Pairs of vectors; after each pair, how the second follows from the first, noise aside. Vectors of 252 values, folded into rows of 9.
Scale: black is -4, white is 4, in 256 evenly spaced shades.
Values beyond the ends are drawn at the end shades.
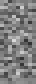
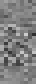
wrapped around, negated, partly zeroed.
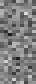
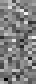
wrapped around, negated.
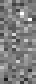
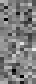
wrapped around, negated.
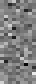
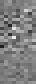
negated, partly zeroed.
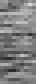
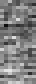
wrapped around, negated.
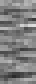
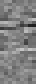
negated, partly zeroed.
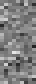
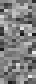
wrapped around, negated.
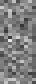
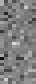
wrapped around, negated, partly zeroed.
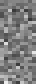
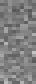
shrunk.
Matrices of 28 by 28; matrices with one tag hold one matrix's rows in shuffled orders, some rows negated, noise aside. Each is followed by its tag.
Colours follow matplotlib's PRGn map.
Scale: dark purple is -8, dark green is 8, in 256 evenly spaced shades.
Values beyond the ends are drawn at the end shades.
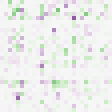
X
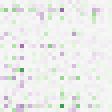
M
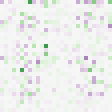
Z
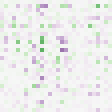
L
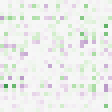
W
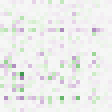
M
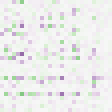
M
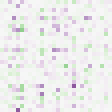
X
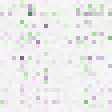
Z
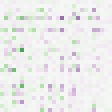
M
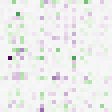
X
